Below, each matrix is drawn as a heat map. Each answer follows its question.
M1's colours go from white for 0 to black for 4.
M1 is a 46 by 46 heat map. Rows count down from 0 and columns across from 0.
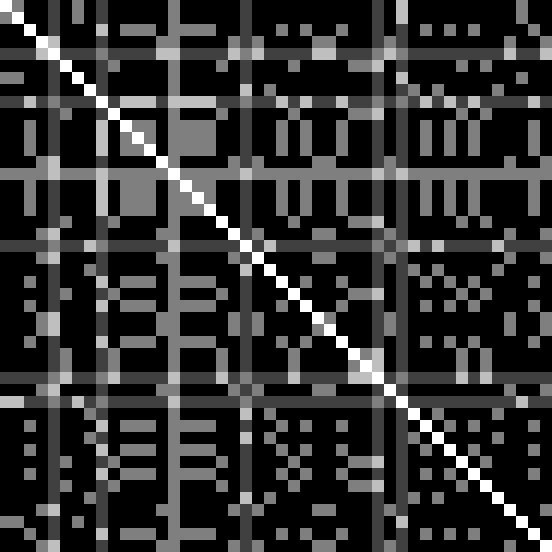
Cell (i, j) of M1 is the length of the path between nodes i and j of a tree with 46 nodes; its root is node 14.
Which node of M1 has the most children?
8
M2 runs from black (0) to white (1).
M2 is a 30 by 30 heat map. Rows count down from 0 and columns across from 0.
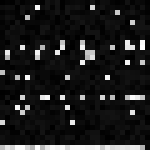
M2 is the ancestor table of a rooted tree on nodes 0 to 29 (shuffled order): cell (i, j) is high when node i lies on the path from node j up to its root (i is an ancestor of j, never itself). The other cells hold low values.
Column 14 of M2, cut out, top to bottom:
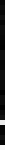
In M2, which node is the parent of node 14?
24
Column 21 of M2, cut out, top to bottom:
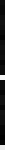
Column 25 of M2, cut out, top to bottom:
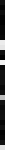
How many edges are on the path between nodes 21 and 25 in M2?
7
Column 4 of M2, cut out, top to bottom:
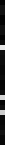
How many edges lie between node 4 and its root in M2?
4
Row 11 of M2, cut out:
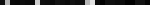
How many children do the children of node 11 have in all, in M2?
2
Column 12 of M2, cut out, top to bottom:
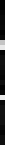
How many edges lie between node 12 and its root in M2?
4
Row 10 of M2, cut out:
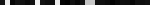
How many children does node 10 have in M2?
1
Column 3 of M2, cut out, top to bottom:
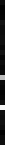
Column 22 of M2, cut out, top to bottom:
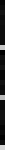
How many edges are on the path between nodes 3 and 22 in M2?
6
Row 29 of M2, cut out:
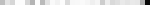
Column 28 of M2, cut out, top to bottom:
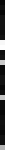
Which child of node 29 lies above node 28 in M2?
19
